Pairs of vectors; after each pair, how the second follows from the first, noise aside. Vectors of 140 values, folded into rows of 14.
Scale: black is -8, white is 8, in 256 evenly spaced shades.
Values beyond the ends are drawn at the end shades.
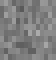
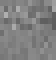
wrapped around, partly zeroed.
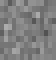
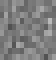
reversed.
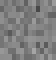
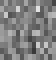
negated, scaled up.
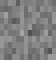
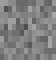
reversed.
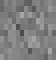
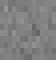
reversed, shrunk.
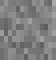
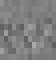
wrapped around, partly zeroed.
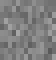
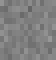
reversed, shrunk.
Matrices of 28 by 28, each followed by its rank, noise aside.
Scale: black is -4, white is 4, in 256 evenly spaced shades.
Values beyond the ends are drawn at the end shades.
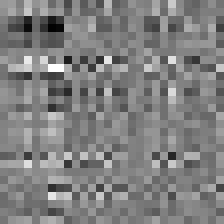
two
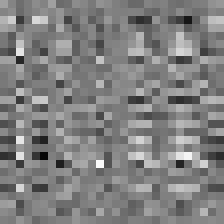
two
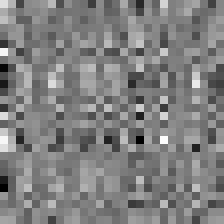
two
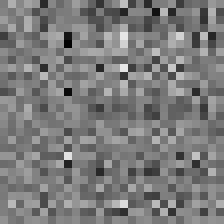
three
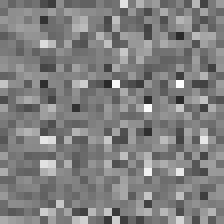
three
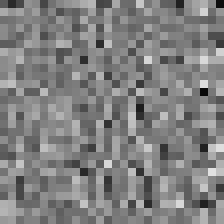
five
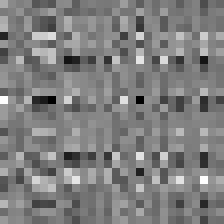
two
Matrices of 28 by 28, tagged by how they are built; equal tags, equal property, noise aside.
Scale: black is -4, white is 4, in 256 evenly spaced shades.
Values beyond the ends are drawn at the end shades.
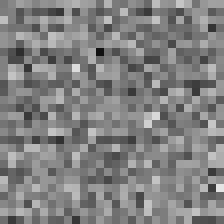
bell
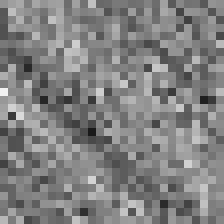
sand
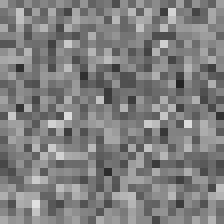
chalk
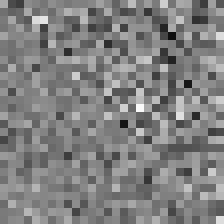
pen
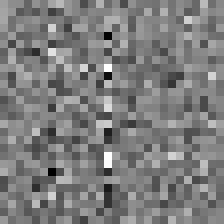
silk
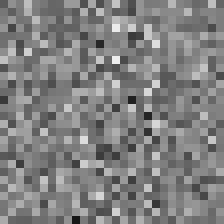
silk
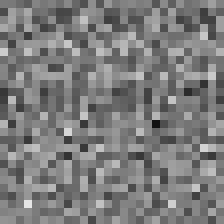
chalk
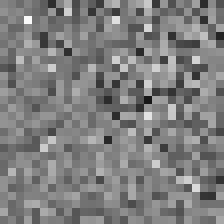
pen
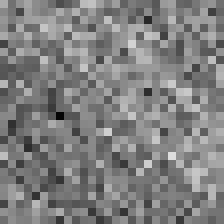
sand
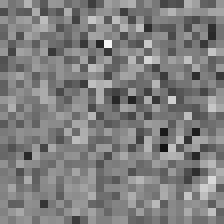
pen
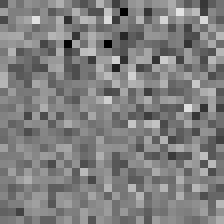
pen
